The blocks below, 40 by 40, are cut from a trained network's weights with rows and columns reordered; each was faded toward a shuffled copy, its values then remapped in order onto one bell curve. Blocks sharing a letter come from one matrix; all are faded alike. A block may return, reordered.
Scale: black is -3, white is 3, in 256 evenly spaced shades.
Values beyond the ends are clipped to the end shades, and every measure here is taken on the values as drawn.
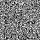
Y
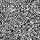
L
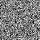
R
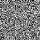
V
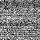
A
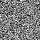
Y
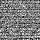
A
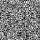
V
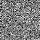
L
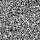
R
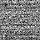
A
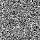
R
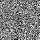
Y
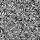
Y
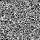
L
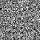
V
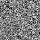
V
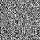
V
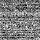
A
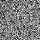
V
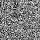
Y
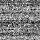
A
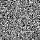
R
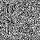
Y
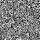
R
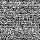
A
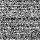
A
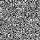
V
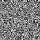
V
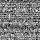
A
